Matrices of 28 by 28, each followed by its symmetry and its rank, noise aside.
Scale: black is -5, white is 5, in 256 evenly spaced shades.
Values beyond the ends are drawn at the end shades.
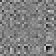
symmetric, rank three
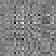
no symmetry, rank two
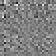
antisymmetric, rank four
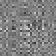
no symmetry, rank two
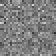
no symmetry, rank four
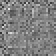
symmetric, rank four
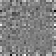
symmetric, rank three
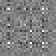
symmetric, rank two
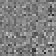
no symmetry, rank four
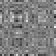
antisymmetric, rank two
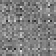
antisymmetric, rank four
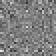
no symmetry, rank four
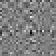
no symmetry, rank three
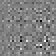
symmetric, rank two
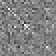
symmetric, rank four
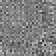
symmetric, rank four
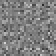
antisymmetric, rank four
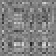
no symmetry, rank two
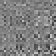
no symmetry, rank three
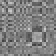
symmetric, rank two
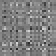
antisymmetric, rank two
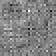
no symmetry, rank four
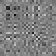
symmetric, rank three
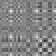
symmetric, rank two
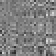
antisymmetric, rank four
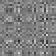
no symmetry, rank two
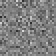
antisymmetric, rank four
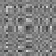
symmetric, rank two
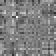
symmetric, rank three
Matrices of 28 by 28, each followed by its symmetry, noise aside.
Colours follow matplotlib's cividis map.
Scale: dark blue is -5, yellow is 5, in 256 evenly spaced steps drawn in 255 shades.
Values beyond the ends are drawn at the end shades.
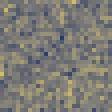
symmetric.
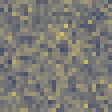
symmetric across the other diagonal.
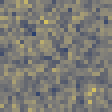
symmetric.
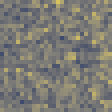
mirrored top to bottom.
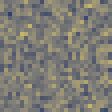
mirrored top to bottom.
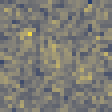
same after a half turn.
